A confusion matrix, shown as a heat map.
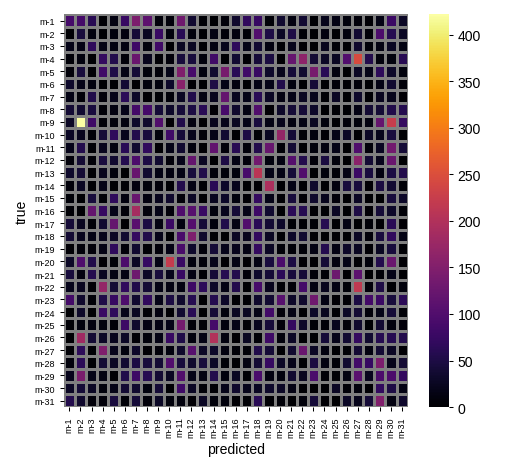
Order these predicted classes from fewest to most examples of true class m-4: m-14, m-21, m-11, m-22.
m-11, m-14, m-21, m-22
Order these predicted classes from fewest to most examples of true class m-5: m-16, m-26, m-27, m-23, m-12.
m-26, m-27, m-16, m-12, m-23
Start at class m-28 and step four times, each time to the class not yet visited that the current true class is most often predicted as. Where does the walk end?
m-12
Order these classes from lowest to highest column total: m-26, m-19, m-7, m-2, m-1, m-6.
m-26, m-1, m-6, m-19, m-2, m-7
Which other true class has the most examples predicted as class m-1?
m-23
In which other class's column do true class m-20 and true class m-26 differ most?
m-14
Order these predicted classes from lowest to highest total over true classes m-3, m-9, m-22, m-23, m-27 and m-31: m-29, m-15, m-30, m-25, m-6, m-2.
m-25, m-15, m-6, m-30, m-29, m-2
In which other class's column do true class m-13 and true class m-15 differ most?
m-18
